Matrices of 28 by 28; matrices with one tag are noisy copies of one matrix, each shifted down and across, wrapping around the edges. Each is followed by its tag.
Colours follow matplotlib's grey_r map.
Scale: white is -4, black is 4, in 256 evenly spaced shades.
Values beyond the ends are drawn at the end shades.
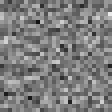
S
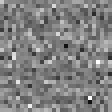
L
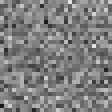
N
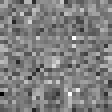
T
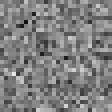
T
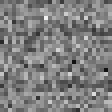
L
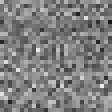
N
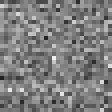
T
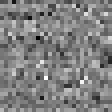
L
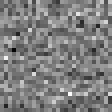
L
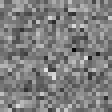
T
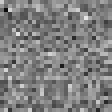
T
